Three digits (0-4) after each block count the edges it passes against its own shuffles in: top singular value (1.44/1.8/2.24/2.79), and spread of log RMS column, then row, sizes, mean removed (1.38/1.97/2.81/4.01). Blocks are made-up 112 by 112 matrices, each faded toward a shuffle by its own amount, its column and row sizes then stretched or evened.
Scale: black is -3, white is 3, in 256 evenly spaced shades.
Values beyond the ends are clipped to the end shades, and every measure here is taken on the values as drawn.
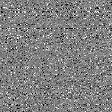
2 1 3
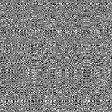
4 0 3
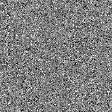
0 2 0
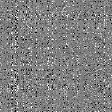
0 3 3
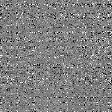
2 2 3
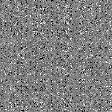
0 3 2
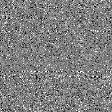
2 1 2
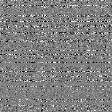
2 2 4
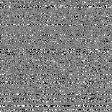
1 1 4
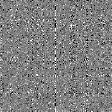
2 3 2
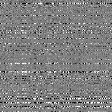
4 1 4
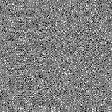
3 0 0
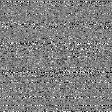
1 0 4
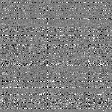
2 2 4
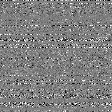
0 1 4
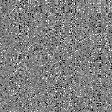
3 2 0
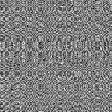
4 1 1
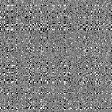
4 3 3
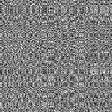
4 0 1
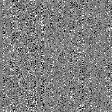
2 3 0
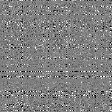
2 3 4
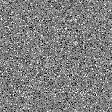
1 0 1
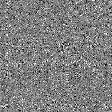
2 1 1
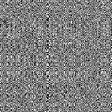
4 3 0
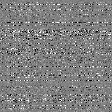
1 2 4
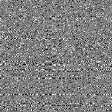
3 0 3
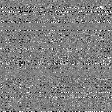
1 2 4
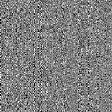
3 3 0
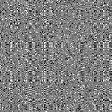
4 2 2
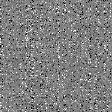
1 3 0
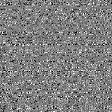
3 0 3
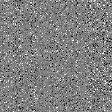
1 3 1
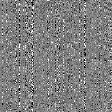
3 4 1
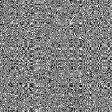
4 2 1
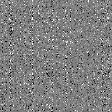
1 3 1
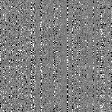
3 4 1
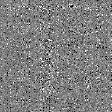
1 3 2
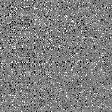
2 2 2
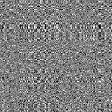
4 2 3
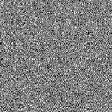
3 0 2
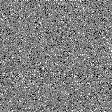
1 0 1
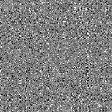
3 2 2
